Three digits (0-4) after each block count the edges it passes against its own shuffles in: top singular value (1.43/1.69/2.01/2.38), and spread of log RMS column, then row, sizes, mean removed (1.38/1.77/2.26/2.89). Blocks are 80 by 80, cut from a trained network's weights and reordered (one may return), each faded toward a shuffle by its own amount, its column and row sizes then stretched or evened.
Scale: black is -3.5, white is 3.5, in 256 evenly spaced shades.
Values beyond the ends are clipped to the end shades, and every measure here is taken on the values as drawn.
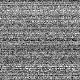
4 1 3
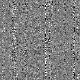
1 4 0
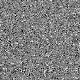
1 0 1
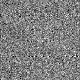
1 0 1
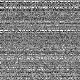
4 1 4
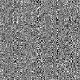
3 4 1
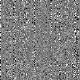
1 4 2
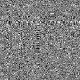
2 1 3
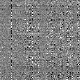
1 4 2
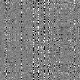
4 4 2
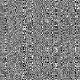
4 4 1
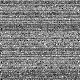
4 0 0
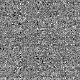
0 3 1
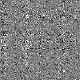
1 3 3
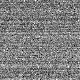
2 0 0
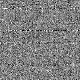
1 0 2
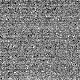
1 1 1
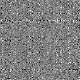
1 3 3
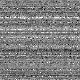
4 0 4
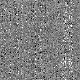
0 3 0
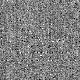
1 0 1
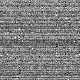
4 1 0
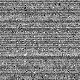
4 0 1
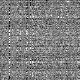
3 4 0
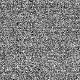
0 2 0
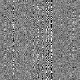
3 4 0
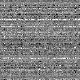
4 2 4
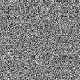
3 1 1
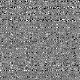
0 2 4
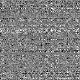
1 3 4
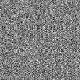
3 0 1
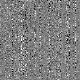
0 4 1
